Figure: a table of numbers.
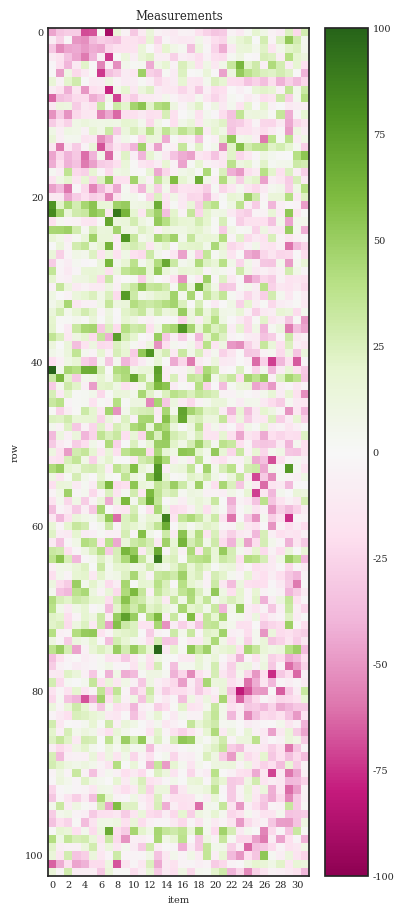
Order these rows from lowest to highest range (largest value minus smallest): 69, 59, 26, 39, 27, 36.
27, 69, 39, 26, 36, 59
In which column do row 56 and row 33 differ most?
25
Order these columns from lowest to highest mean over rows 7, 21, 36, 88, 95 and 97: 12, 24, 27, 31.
31, 27, 24, 12
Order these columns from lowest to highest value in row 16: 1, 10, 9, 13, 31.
1, 13, 10, 9, 31
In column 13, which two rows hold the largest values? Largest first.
75, 64
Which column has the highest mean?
13
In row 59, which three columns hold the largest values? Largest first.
14, 7, 17
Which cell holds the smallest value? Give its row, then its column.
0, 7
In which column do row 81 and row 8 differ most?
8
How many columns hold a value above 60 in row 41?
4
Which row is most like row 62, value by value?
46
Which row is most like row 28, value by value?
23
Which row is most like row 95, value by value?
76
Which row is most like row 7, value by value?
3
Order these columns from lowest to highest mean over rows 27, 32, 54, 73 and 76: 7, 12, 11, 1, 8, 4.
1, 8, 11, 7, 12, 4
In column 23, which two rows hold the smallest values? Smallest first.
80, 81
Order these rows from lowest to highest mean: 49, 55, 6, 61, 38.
6, 38, 49, 61, 55
